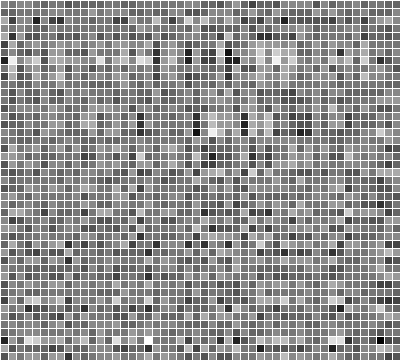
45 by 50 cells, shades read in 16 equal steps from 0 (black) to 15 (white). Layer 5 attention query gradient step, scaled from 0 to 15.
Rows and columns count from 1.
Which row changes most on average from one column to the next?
8
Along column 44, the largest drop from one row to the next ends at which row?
28
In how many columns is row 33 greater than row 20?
26
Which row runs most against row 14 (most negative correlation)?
3
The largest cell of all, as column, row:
19, 43
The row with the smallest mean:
5
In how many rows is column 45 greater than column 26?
22
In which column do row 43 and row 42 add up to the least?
48
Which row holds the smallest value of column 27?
20
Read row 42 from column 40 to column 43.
7 7 8 9
